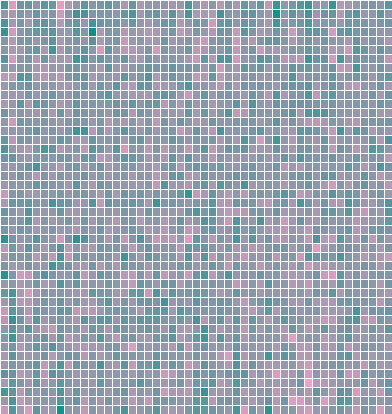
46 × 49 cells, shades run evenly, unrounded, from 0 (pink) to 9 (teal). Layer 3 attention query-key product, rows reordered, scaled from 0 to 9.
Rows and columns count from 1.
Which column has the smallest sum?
42
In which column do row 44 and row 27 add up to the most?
1
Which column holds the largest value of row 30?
7
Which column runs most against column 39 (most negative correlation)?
30
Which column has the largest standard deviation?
39
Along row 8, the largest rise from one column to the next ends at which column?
45
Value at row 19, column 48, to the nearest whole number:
6
